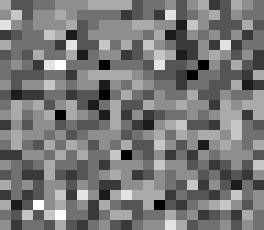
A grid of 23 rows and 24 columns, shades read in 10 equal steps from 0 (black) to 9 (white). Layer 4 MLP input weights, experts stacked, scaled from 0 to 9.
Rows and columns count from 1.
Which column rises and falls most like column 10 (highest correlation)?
19
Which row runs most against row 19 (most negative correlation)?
13
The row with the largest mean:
14
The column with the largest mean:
5
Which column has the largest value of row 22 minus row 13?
6
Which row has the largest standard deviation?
7
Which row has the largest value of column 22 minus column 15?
21
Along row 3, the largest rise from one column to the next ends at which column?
18
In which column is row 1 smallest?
20
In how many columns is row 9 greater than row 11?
8
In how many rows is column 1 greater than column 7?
12
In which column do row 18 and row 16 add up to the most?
11
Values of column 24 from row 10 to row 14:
6 6 6 3 4
